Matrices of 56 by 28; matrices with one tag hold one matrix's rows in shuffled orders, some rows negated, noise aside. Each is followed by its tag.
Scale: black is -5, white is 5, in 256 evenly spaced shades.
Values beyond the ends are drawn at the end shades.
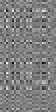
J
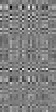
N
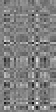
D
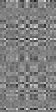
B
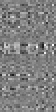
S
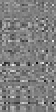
S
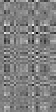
D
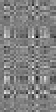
D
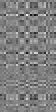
B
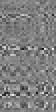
S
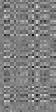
D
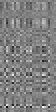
J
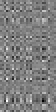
J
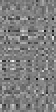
S
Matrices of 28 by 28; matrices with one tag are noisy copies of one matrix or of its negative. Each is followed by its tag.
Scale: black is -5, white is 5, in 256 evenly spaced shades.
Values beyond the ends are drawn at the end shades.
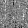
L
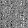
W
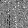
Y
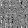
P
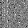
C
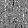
L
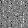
W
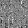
P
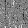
L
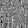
P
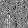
Y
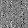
W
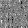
P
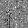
Y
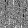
L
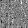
P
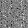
W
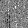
Y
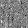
P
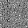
C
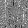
L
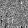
P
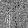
Y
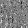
P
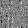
P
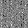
W
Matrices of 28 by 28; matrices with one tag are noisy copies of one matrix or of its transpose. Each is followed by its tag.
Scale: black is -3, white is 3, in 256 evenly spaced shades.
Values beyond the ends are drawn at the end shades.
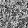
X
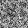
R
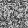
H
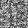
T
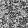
X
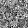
X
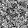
R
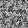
T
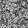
H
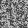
T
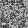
H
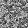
X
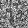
T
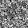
R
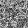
X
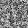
T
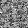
T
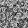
X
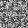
T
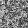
X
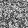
H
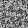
T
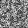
T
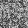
H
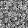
T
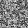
H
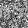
H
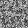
T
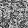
H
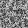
T
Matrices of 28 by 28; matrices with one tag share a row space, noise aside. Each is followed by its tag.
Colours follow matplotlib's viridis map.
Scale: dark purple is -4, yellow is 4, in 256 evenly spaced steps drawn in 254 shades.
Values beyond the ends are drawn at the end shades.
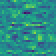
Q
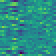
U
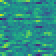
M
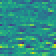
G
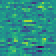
Q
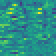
U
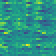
M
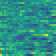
G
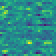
M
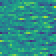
G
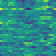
G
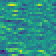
U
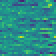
G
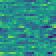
G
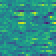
G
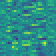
Q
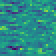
U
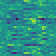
Q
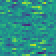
Q
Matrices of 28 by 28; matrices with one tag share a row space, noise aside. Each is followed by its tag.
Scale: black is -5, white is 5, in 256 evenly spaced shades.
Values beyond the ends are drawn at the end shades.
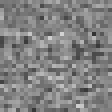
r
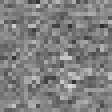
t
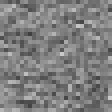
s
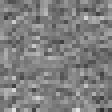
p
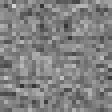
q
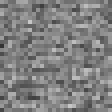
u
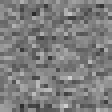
q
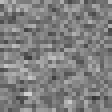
s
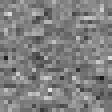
p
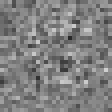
t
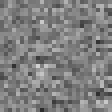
q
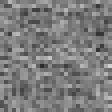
q
